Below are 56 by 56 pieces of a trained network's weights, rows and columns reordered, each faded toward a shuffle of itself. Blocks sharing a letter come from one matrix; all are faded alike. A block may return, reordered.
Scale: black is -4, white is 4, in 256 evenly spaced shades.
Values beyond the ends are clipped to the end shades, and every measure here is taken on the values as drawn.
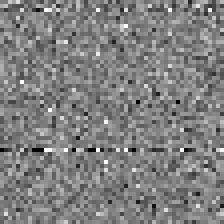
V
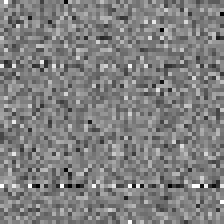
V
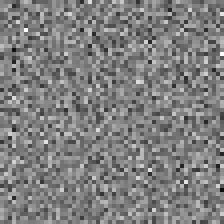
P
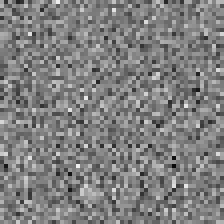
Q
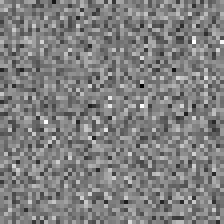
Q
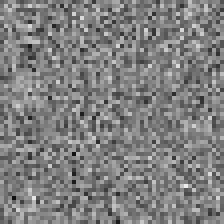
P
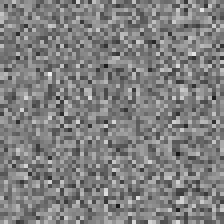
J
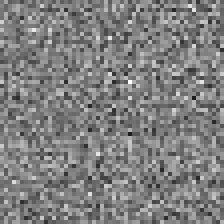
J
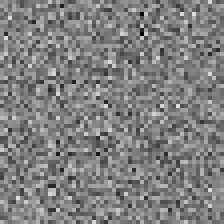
P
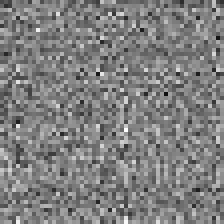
J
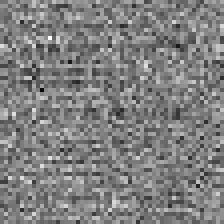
J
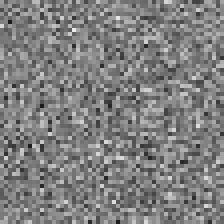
P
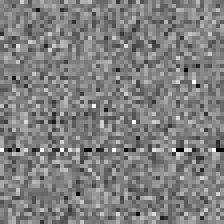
V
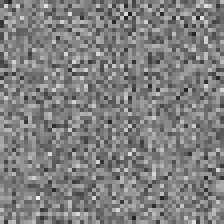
P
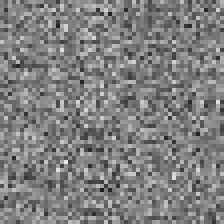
P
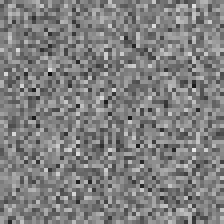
P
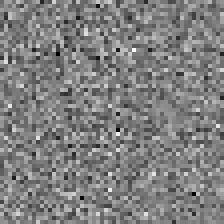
Q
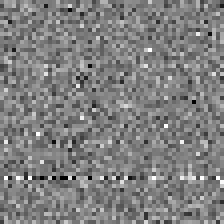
V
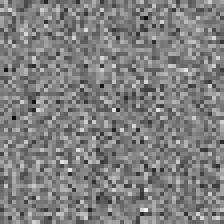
Q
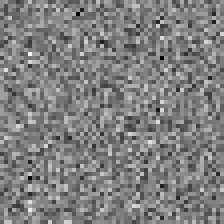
P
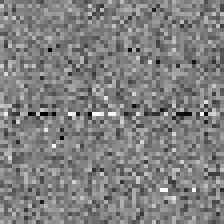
V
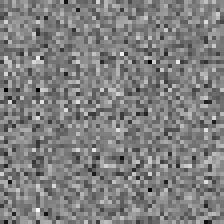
Q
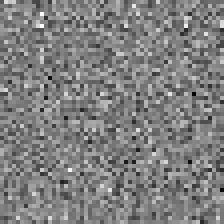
Q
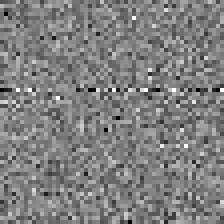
V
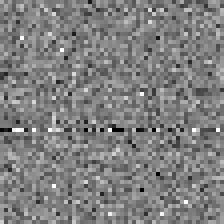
V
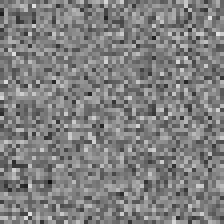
P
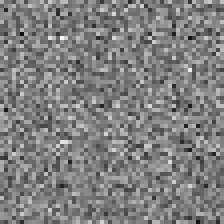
P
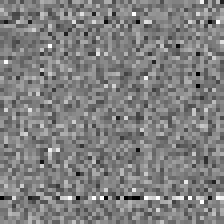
V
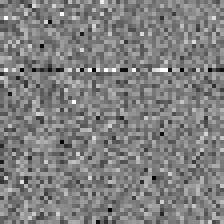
V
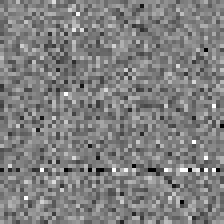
V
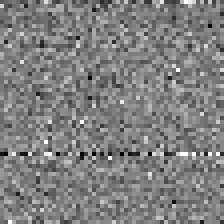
V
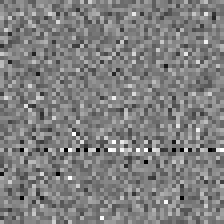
V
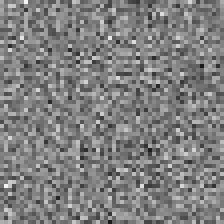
P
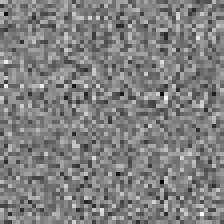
Q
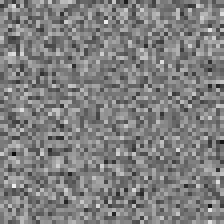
P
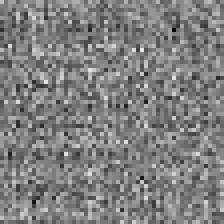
J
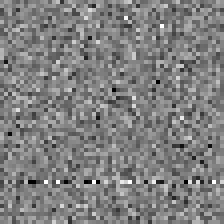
V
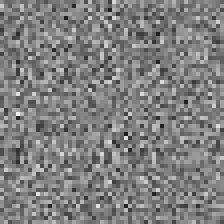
P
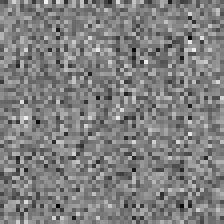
Q
